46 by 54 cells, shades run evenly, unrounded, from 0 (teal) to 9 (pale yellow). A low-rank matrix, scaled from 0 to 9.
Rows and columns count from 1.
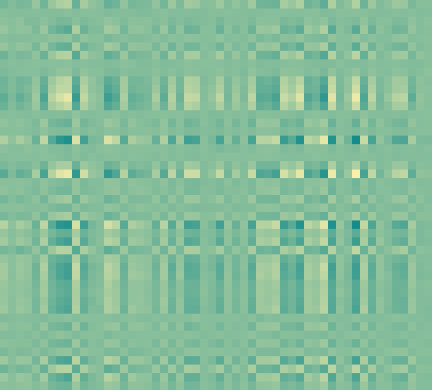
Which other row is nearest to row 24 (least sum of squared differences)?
26
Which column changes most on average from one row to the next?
45
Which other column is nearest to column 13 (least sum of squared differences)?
54
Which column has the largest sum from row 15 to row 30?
41
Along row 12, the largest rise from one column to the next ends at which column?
42
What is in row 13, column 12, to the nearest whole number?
5
